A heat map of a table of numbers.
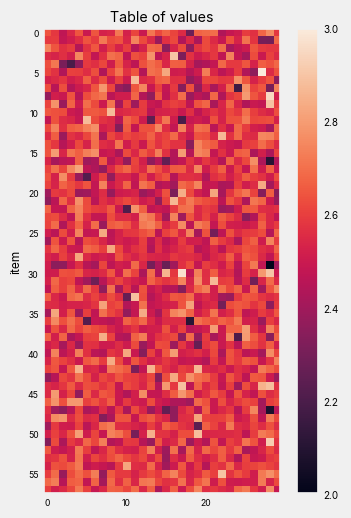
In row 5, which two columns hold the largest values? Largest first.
27, 15
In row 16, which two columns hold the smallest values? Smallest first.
28, 15
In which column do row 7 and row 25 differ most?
24
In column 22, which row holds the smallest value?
34
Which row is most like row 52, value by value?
23
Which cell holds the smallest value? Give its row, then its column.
29, 28
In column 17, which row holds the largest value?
30
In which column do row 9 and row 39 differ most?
19
